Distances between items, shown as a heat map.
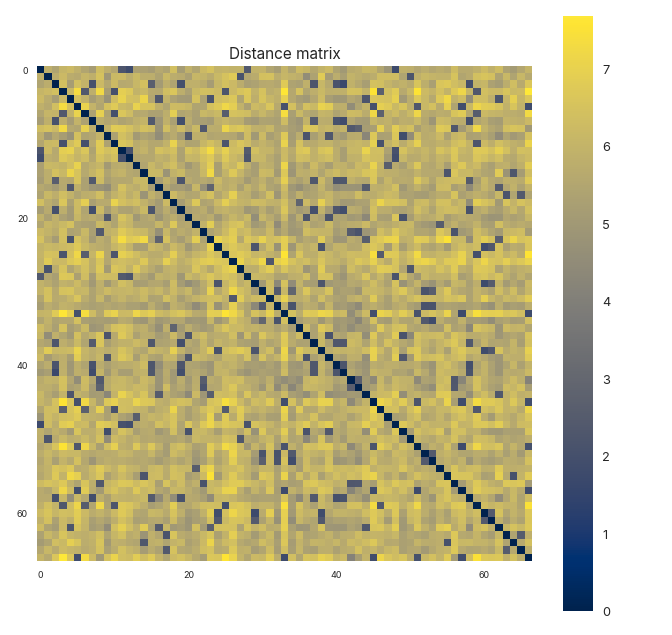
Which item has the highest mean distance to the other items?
26
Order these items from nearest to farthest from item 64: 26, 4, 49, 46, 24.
49, 24, 46, 26, 4
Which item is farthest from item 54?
23
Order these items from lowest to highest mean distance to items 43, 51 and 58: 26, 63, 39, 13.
63, 39, 13, 26
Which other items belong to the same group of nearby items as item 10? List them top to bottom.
3, 6, 25, 46, 59
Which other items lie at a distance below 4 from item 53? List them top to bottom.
30, 32, 34, 52
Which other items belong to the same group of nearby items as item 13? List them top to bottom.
47
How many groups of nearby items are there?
16
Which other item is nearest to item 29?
60
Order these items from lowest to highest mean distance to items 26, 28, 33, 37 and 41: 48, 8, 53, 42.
48, 42, 53, 8
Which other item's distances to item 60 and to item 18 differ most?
38
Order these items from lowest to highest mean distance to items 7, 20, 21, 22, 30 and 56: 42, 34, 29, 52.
42, 34, 52, 29
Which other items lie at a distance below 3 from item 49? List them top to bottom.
9, 20, 36, 39
